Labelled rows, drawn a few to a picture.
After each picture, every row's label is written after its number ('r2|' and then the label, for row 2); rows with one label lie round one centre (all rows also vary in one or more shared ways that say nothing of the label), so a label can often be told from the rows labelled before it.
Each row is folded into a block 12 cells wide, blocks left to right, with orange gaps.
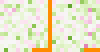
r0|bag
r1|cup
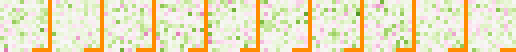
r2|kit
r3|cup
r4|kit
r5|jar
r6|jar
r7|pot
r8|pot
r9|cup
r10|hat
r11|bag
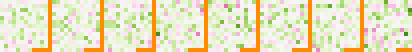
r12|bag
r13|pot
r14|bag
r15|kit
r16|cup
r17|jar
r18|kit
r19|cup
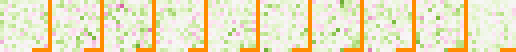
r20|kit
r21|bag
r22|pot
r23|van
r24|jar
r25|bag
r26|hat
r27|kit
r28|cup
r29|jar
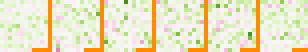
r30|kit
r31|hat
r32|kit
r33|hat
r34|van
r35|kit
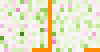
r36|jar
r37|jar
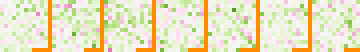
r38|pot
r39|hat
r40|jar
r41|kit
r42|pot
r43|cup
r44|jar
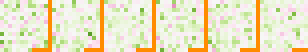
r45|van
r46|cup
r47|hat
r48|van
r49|hat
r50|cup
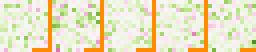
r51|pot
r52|hat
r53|hat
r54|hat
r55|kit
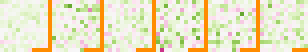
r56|jar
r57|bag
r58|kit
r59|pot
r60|cup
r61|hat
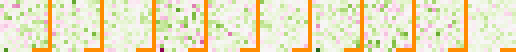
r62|bag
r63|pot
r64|cup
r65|bag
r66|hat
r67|cup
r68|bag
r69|cup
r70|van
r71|kit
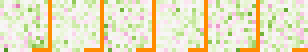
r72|hat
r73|cup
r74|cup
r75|kit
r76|bag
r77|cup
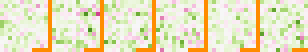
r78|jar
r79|jar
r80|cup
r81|jar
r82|pot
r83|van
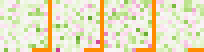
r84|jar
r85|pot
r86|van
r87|bag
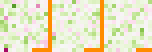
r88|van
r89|bag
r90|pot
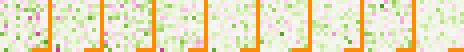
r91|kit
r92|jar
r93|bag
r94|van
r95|hat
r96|van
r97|bag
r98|hat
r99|kit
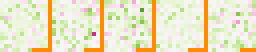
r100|jar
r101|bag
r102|hat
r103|cup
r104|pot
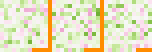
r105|kit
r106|kit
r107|kit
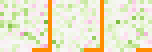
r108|kit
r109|cup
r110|cup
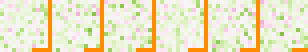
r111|cup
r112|bag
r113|jar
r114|cup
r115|bag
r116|pot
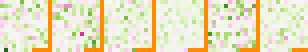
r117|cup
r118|hat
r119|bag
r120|hat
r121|pot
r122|cup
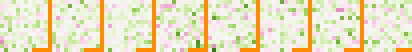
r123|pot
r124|jar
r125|bag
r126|hat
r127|hat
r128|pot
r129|cup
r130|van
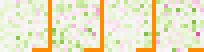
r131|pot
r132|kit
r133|hat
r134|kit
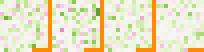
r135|pot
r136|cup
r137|pot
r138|hat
